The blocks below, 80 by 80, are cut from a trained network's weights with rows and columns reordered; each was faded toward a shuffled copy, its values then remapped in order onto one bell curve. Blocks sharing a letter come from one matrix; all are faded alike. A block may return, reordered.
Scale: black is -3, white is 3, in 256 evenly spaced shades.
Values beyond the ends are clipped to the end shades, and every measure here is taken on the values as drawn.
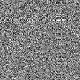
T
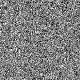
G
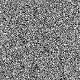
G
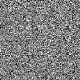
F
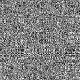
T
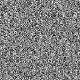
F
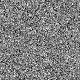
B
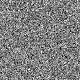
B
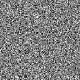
F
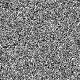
G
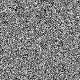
B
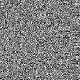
F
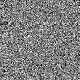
B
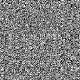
F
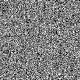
B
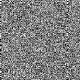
F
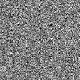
F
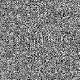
F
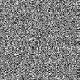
F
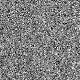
G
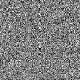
F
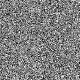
B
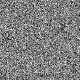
G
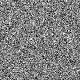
B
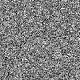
B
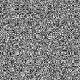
T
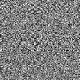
T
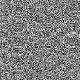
F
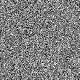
G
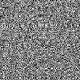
T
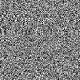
T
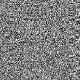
F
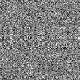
T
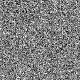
G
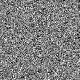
B
